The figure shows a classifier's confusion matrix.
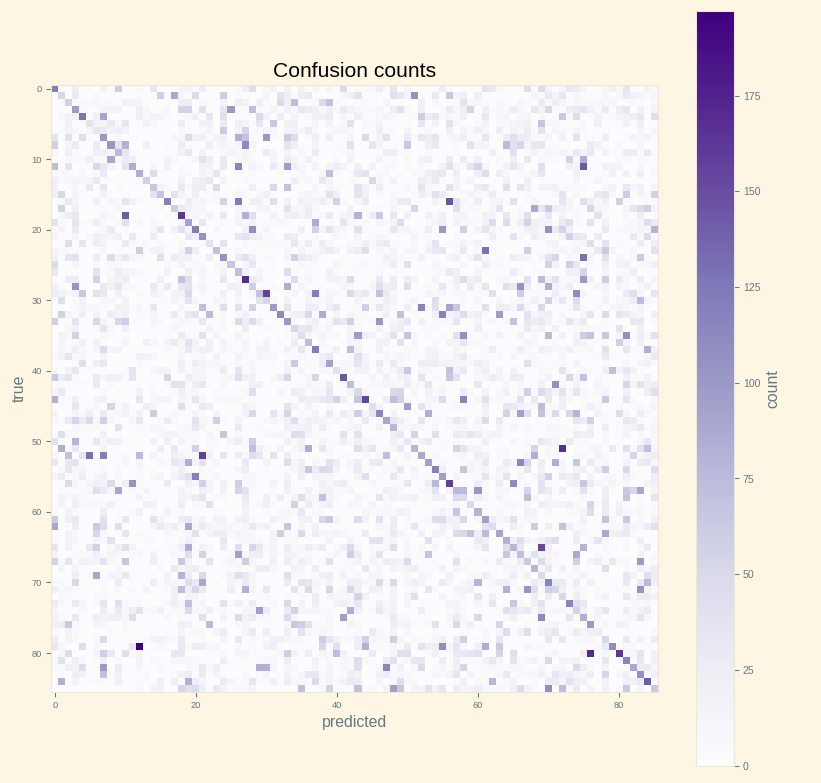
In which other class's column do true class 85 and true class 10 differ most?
70
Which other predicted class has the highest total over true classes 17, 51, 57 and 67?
83
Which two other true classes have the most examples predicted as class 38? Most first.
32, 58
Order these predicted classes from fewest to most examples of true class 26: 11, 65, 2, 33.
2, 11, 65, 33
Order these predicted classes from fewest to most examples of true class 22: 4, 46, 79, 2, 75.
79, 75, 46, 4, 2
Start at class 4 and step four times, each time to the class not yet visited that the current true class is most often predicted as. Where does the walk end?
78
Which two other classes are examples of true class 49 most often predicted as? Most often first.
24, 51
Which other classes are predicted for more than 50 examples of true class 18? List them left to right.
10, 27, 43, 46
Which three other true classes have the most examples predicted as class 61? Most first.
23, 79, 63
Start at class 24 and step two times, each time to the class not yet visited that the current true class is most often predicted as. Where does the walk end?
69
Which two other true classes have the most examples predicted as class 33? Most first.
11, 28
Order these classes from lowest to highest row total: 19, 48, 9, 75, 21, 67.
48, 9, 21, 75, 19, 67
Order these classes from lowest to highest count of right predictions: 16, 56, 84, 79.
79, 16, 84, 56
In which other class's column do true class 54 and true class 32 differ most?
55
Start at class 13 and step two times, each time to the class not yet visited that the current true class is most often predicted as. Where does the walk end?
50
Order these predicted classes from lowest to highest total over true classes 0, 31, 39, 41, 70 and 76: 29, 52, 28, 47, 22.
29, 47, 22, 28, 52
